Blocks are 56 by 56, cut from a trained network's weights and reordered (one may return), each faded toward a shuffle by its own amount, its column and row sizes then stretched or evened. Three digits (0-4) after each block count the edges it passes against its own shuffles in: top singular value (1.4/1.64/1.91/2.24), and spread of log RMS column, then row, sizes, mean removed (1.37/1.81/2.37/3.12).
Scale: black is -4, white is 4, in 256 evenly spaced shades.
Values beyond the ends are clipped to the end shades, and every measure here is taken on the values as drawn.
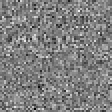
2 0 1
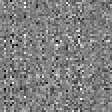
2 3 2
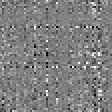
2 3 3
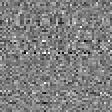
3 0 3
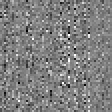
0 4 0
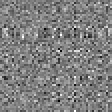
4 2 3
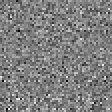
1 0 2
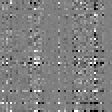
2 4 3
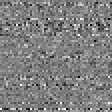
1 0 4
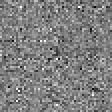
1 1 2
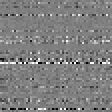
4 0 4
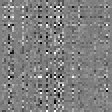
4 4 2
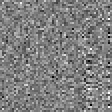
3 2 0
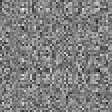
4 3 1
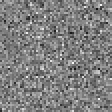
2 0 0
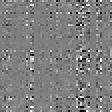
4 4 3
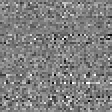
2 1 3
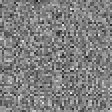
4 2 1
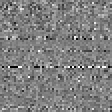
3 0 3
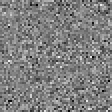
0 1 2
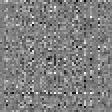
3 4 2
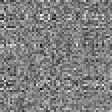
4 2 2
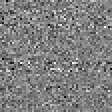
0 1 3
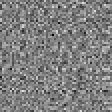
4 1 2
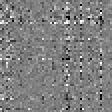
2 3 2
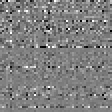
0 1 4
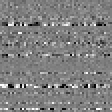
4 0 4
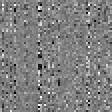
1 4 1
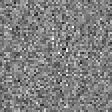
2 1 0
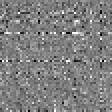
3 2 3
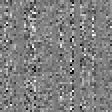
0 4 0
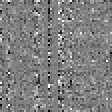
1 4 2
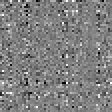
1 3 3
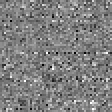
1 1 3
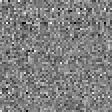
1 0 2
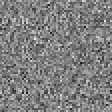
2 0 0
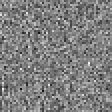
3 1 0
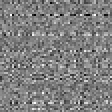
4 1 3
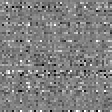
1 2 4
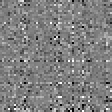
2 3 3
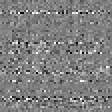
2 1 4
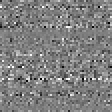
0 0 4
